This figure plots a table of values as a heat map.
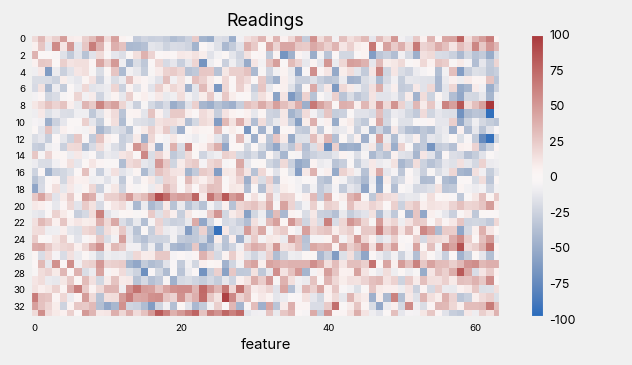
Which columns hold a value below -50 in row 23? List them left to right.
21, 25, 58
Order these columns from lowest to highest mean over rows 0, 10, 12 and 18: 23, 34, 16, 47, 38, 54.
16, 23, 54, 34, 47, 38
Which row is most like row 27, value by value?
1
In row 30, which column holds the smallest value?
35
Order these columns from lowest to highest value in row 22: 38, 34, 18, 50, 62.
62, 18, 50, 34, 38
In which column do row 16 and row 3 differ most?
23
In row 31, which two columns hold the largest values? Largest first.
26, 23
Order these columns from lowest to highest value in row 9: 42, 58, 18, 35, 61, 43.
58, 35, 61, 42, 18, 43
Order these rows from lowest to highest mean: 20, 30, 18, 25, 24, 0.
18, 24, 20, 0, 25, 30
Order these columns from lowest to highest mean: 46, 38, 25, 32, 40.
25, 46, 32, 40, 38
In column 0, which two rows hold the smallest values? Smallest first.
18, 17
